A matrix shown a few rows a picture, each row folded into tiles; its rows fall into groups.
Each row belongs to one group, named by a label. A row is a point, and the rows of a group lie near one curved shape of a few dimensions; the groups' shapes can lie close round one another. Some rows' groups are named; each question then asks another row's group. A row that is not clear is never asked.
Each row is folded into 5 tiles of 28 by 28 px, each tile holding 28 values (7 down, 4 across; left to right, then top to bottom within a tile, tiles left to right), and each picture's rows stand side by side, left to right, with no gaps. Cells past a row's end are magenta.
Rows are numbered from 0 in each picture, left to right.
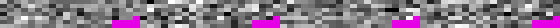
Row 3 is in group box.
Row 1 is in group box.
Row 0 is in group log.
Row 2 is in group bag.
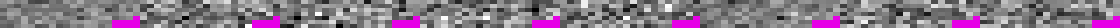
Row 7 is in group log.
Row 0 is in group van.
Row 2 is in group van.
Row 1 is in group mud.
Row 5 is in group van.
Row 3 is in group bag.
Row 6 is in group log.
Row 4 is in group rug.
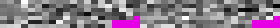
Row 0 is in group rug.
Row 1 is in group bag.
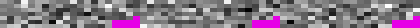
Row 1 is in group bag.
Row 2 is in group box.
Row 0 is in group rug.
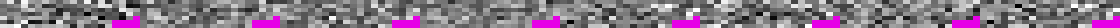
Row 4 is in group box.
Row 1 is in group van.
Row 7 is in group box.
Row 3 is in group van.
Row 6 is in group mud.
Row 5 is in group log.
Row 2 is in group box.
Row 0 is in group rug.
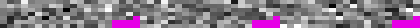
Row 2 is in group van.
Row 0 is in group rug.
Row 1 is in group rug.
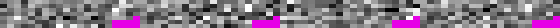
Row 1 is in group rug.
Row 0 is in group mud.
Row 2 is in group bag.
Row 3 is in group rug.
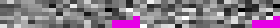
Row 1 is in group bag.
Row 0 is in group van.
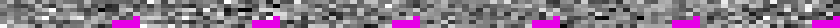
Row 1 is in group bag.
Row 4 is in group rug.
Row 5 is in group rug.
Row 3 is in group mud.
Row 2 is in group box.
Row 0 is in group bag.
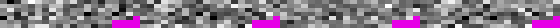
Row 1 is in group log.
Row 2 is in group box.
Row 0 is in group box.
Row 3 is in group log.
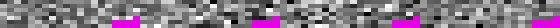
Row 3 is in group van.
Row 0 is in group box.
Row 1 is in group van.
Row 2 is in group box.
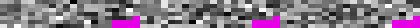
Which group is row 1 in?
rug
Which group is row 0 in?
van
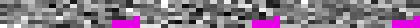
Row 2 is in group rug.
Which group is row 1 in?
rug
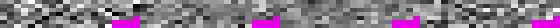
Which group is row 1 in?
mud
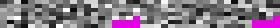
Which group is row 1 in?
rug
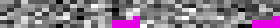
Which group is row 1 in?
bag
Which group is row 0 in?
bag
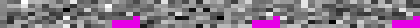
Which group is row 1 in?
rug
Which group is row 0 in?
rug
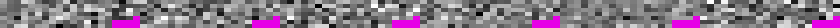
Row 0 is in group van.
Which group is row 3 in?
log
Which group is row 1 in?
log
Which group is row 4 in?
mud
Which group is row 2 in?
box
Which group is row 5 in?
rug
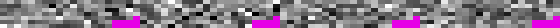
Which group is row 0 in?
van
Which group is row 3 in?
log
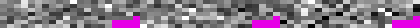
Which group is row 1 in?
bag
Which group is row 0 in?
rug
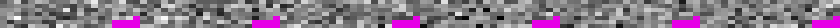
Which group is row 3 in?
rug
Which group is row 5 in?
mud
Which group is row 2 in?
mud
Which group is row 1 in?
log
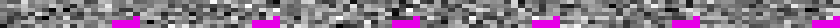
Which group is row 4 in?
van
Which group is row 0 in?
rug
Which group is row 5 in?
bag
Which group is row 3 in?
box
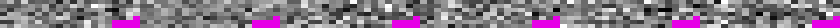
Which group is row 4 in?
bag
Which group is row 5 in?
log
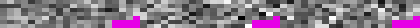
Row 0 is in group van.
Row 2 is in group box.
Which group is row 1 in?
mud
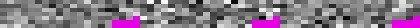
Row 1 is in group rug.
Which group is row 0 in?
van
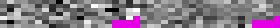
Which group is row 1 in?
mud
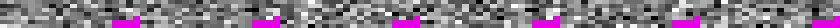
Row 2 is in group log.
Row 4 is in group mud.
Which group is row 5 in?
bag
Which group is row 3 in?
bag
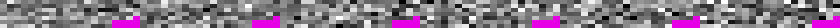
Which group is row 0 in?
bag
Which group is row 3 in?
box
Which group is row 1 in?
rug
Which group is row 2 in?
van
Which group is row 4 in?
log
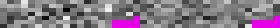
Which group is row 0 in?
rug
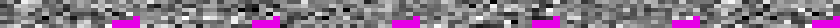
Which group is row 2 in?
rug
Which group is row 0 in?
log
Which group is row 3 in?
van
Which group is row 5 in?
log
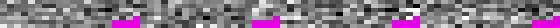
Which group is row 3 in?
bag
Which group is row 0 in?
bag
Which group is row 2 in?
bag
